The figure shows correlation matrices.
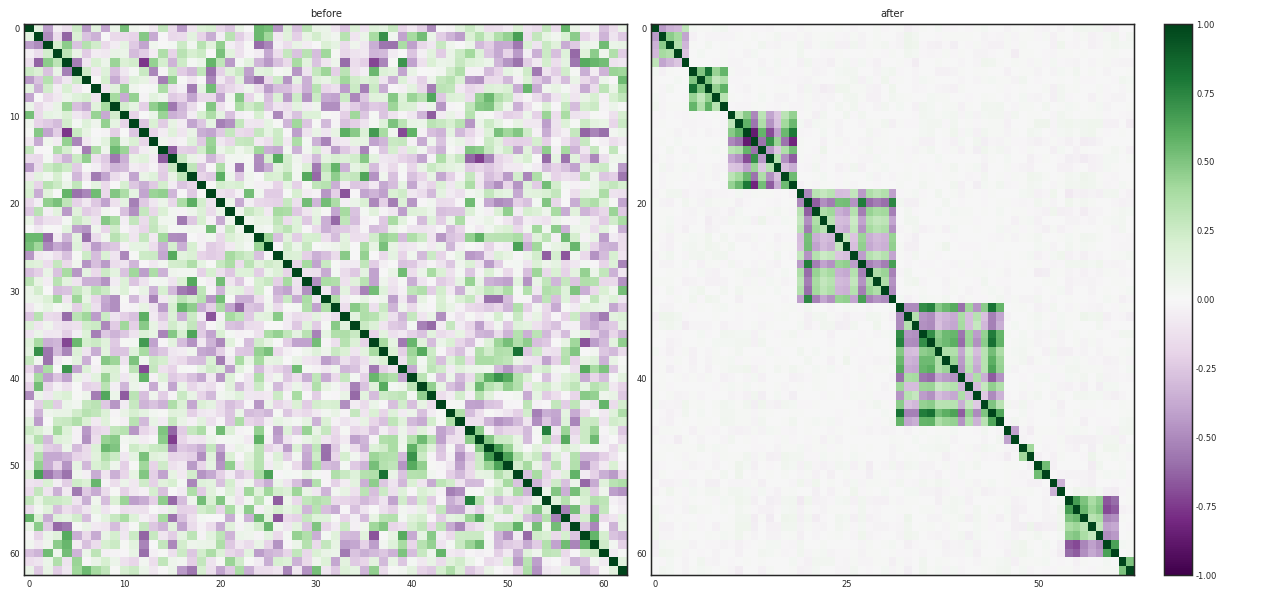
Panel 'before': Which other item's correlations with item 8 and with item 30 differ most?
42
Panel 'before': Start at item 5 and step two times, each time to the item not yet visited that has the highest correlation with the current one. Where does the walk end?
12
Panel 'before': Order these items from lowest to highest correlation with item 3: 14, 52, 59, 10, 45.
52, 10, 45, 14, 59
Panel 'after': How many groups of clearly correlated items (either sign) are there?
11
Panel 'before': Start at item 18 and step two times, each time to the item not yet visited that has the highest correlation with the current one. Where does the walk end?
46
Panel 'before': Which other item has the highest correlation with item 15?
26
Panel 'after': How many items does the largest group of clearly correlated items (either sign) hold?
14
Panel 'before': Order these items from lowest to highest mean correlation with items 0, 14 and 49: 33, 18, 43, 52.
43, 33, 18, 52
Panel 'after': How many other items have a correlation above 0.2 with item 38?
9
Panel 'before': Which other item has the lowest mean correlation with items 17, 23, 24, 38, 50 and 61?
6
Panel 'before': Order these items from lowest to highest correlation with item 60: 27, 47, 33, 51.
33, 51, 27, 47
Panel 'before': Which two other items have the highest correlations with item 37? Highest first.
51, 1
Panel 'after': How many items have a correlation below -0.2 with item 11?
3
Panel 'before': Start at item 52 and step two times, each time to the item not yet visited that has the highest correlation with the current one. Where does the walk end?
19
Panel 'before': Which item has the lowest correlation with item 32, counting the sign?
22
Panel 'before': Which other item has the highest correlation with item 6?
62
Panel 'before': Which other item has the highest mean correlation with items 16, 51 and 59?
32
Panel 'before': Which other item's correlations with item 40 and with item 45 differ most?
49
